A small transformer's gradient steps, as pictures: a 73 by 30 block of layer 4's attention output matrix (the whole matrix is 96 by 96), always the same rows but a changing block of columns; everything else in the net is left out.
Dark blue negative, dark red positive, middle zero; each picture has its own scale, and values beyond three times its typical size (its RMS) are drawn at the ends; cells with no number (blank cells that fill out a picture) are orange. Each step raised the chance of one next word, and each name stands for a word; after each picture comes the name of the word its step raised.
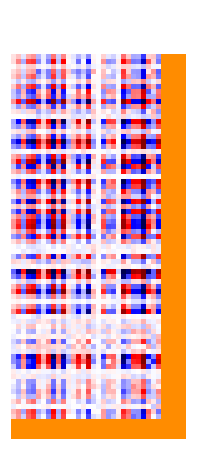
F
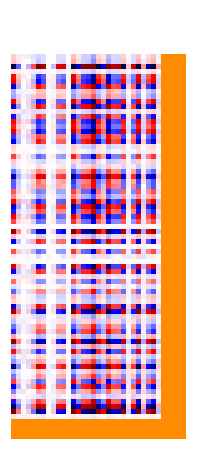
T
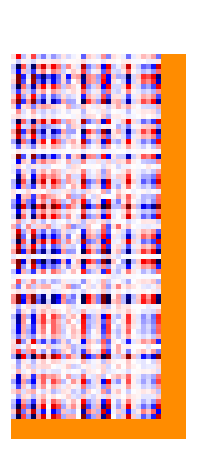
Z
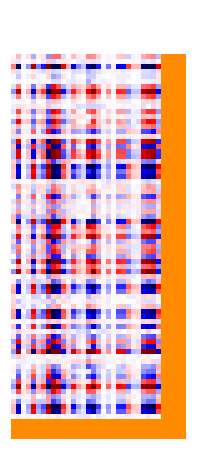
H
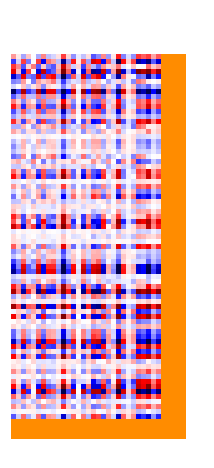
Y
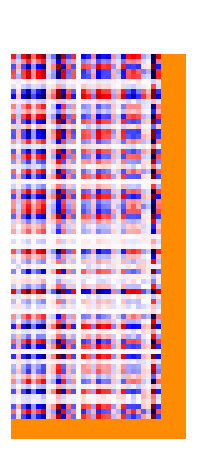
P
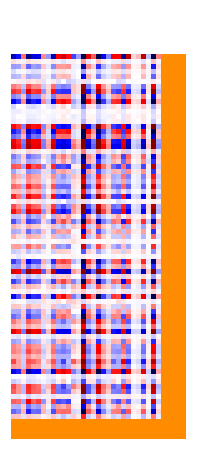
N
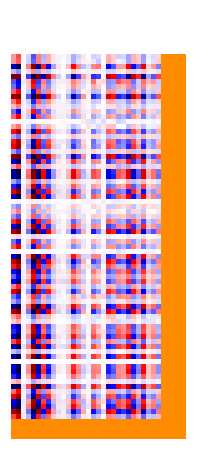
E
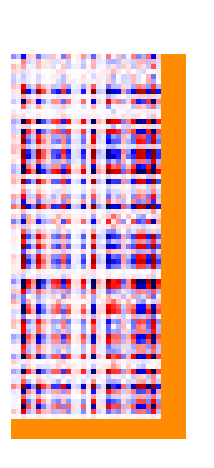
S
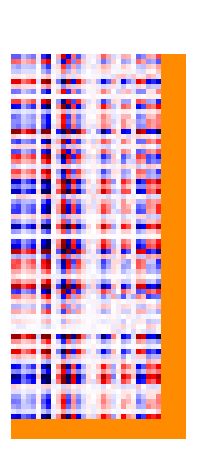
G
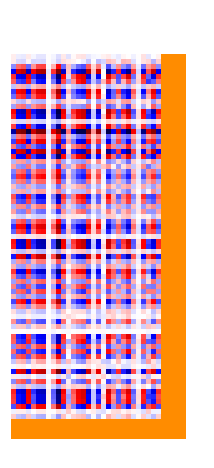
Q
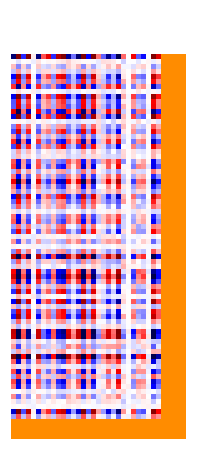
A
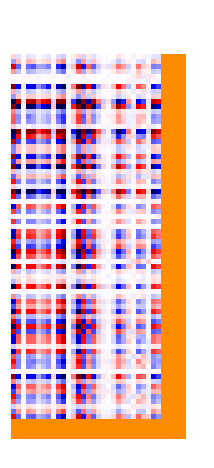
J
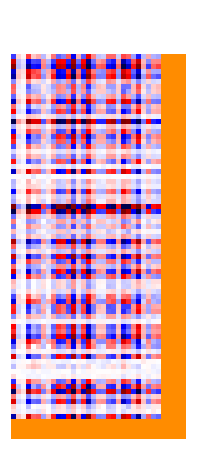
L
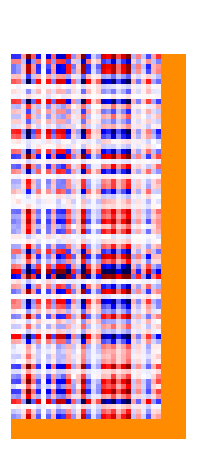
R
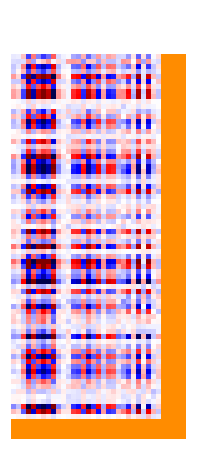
E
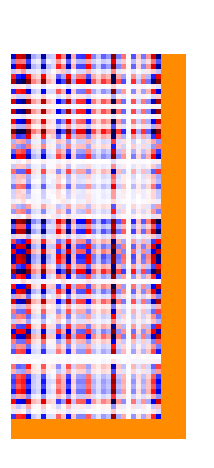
R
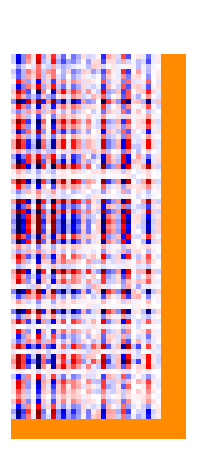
F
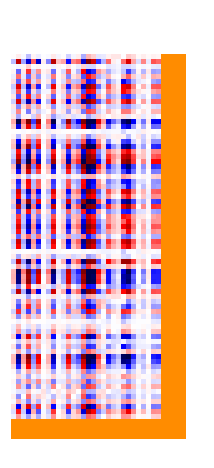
F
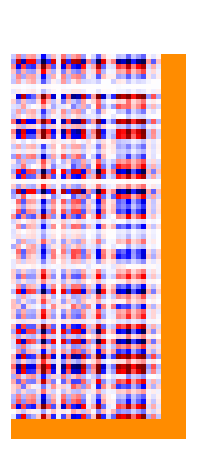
P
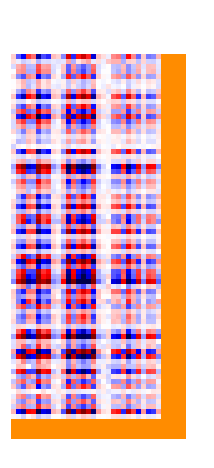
A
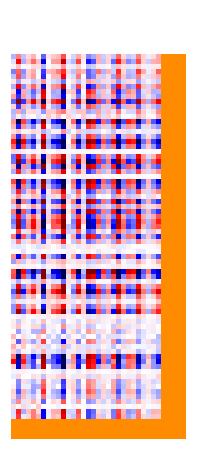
F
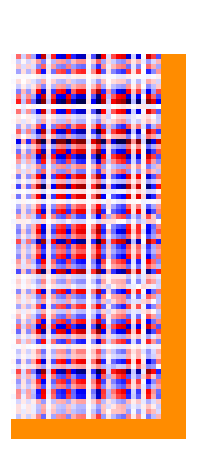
N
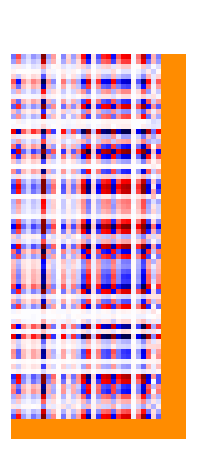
G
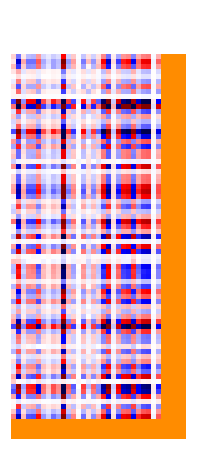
J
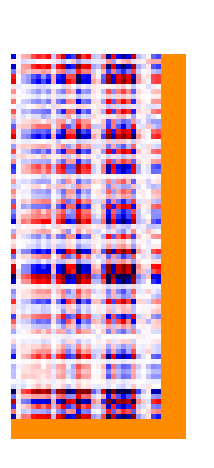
R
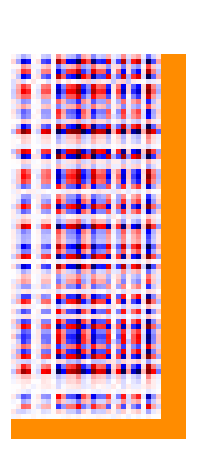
Q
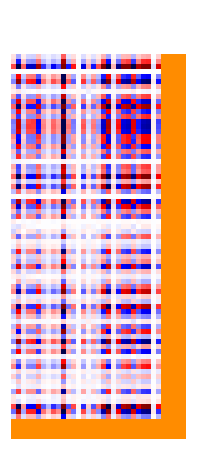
T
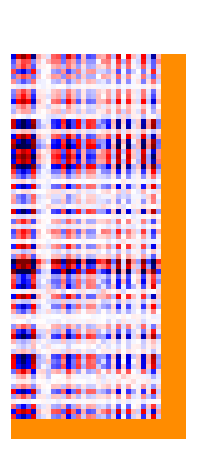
N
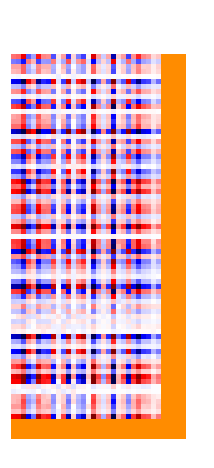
G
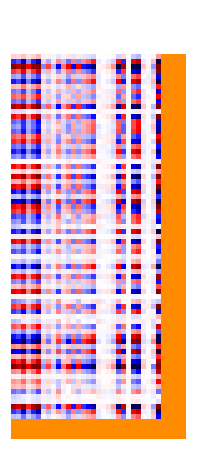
T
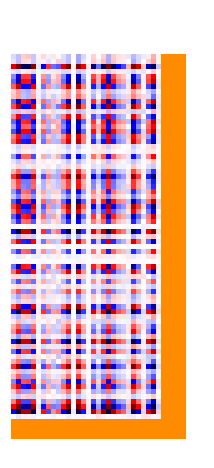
T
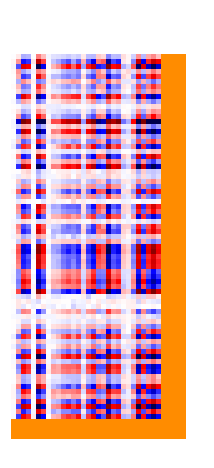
P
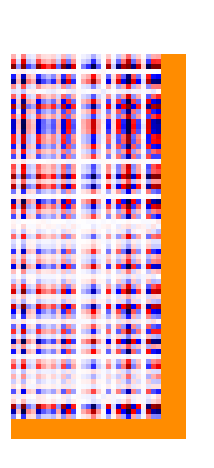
T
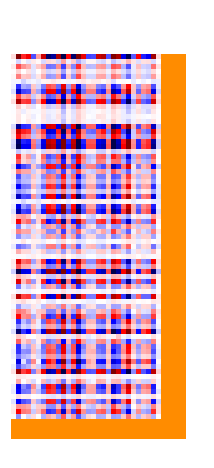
N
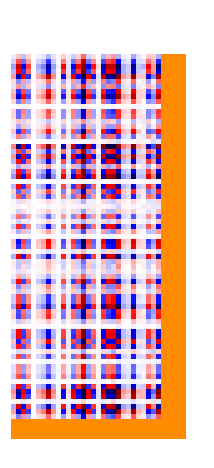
E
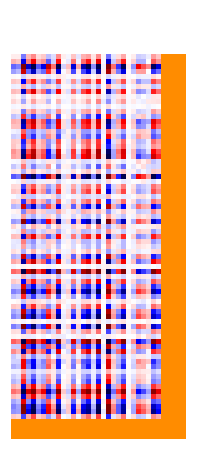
H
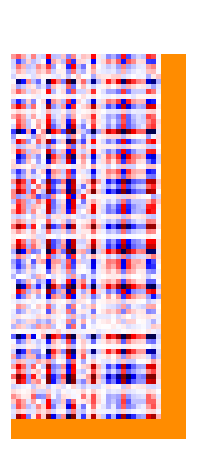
G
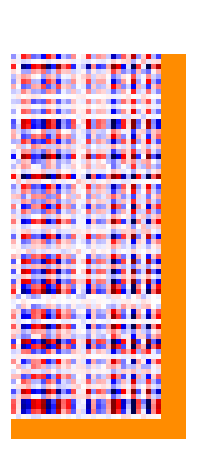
H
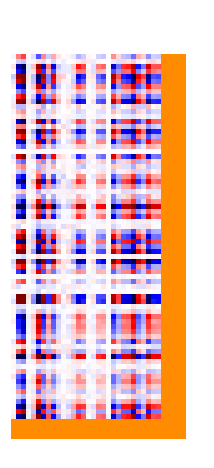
Z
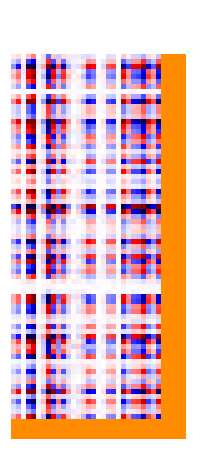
L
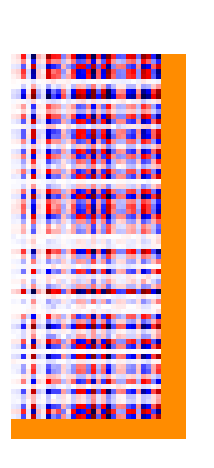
P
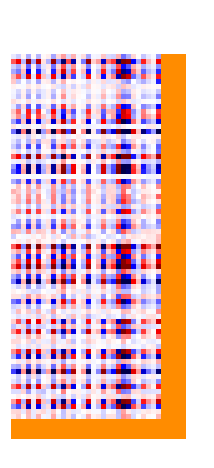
Q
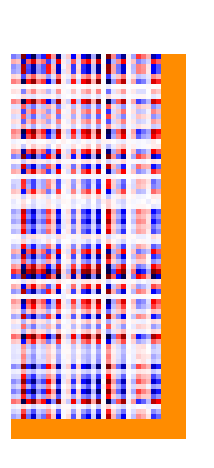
R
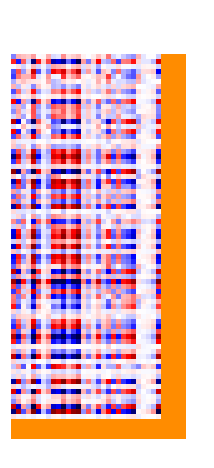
S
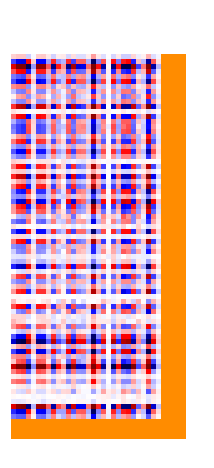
T
